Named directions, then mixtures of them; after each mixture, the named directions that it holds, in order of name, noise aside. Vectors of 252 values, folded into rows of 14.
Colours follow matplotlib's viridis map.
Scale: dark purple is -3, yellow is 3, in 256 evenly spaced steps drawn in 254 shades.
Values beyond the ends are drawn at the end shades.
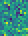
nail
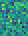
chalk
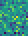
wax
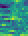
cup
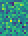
chalk.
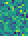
nail, wax.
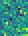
nail.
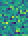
chalk, nail, wax.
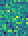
chalk, nail, wax.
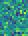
nail, wax.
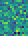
nail, wax.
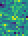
cup, wax.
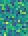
chalk, nail.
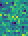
chalk, cup, wax.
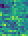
cup, wax.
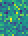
chalk, cup, nail.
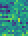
chalk, cup.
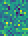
nail.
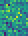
chalk, nail, wax.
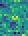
cup, wax.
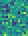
chalk, cup, nail.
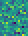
chalk, nail, wax.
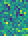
nail.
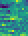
cup.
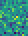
wax.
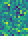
nail.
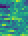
cup.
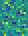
chalk, nail, wax.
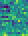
chalk, cup, nail.
